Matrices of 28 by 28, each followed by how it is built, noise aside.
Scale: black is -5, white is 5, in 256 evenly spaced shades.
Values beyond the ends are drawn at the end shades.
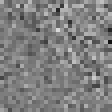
upper triangular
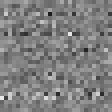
uneven rows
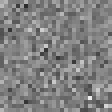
block diagonal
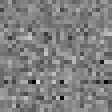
uneven rows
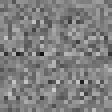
uneven rows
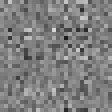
low rank
